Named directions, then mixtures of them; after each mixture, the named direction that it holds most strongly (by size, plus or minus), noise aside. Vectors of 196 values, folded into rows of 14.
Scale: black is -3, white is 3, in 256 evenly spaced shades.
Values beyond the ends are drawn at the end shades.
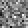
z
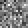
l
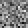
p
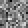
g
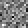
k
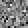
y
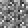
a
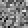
y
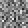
a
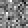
g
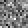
l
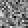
z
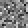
k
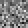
p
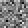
a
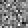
l
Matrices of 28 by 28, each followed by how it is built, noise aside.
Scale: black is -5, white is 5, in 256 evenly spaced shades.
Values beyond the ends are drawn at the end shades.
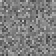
repeating columns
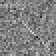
diagonal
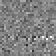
uneven rows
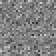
repeating columns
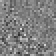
lower triangular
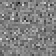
uneven rows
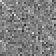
diagonal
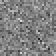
diagonal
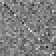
diagonal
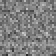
repeating columns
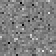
sparse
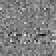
uneven rows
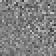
upper triangular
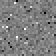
sparse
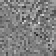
upper triangular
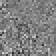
lower triangular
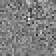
upper triangular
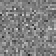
uneven rows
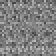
repeating columns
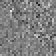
upper triangular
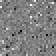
sparse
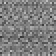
repeating columns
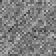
Hankel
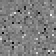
sparse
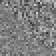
upper triangular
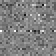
uneven rows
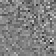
upper triangular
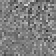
upper triangular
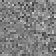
upper triangular
